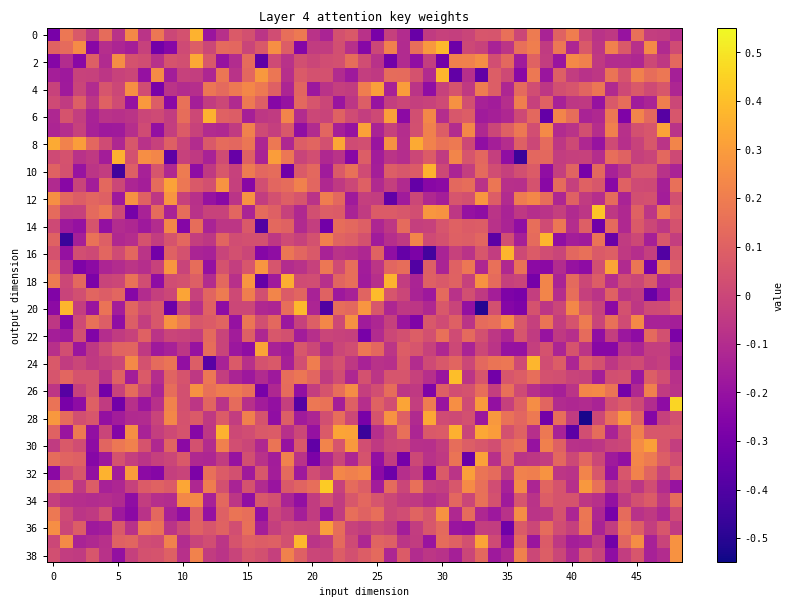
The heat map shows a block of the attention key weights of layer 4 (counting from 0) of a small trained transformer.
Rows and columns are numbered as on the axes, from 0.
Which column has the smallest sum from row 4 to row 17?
1
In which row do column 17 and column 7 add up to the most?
9
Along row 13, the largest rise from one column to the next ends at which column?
42
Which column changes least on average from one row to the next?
20
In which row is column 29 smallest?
16
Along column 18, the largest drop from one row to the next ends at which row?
10
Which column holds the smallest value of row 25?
34
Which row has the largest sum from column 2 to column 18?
19
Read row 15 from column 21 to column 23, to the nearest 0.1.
0.2 0.1 0.1
